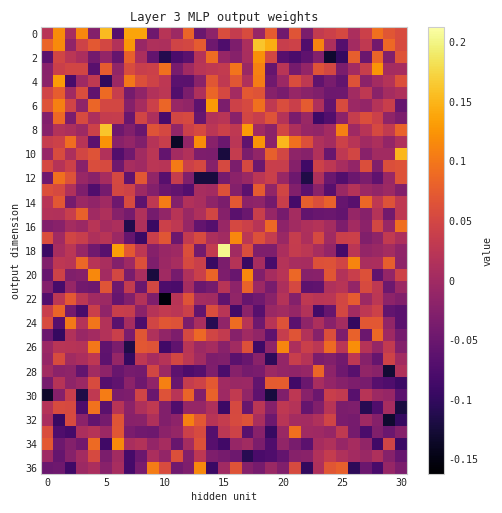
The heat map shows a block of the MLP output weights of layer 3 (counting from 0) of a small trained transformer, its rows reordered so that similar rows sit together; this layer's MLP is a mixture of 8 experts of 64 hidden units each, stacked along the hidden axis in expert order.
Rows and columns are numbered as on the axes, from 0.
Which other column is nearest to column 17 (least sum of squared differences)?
27
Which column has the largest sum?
1
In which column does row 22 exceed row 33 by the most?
2
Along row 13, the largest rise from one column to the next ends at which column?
18
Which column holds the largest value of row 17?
16
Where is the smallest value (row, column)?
22, 10
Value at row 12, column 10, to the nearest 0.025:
-0.075
